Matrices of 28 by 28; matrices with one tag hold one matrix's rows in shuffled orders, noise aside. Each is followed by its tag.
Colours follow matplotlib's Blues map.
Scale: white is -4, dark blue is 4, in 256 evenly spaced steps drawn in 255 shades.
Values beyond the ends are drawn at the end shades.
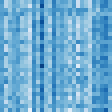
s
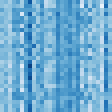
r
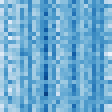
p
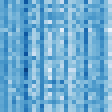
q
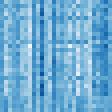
s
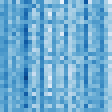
q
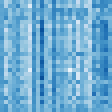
s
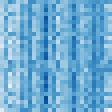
p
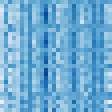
p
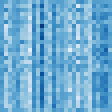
s
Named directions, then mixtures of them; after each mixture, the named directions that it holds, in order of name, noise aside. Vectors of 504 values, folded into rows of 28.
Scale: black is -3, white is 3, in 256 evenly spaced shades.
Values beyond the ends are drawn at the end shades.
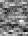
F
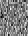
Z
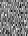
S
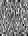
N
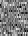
F, S.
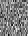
S, Z.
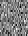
S.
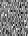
S.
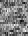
F, Z.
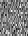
S.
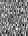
N, S.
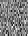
S, Z.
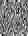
N.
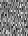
S.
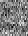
F, S.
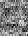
F, S.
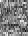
F, Z.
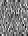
N.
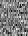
F, S.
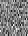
S, Z.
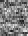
F, N.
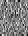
N.
